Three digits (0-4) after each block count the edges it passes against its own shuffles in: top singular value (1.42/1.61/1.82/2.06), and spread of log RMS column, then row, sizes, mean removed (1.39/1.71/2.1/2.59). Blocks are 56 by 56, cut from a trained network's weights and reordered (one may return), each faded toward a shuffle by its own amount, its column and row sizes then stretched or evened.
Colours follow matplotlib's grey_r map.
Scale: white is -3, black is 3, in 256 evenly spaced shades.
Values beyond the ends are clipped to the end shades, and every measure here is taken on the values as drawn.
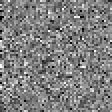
1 2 2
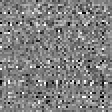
1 2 4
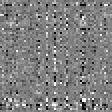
3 4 4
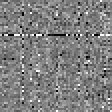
3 2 1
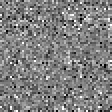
1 2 3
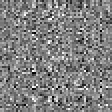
4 3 2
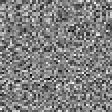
4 0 1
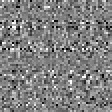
3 1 4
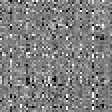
3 4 4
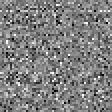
1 2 3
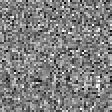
2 0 1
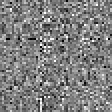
3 2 0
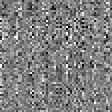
3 4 2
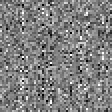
1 4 0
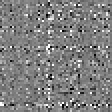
1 4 4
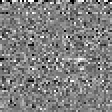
2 0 4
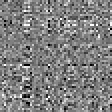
4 3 3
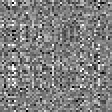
4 3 2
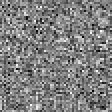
3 1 1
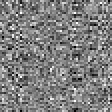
4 3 2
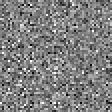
1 2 2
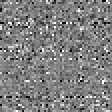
0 3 4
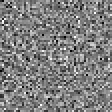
2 0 0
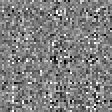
0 3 3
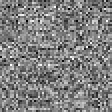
4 0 2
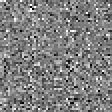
0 3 2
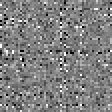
0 3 3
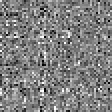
3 3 1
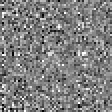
1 3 2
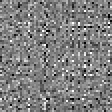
2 4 2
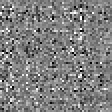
0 3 3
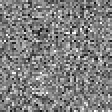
3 0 1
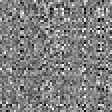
4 3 3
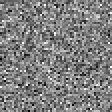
2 0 0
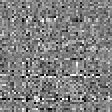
4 3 4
